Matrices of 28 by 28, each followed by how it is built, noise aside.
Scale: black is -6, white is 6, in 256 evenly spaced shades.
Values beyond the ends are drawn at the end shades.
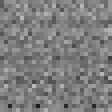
repeating columns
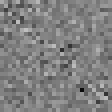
block diagonal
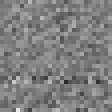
uneven rows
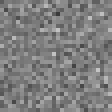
noise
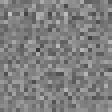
low rank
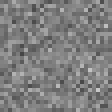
blocks
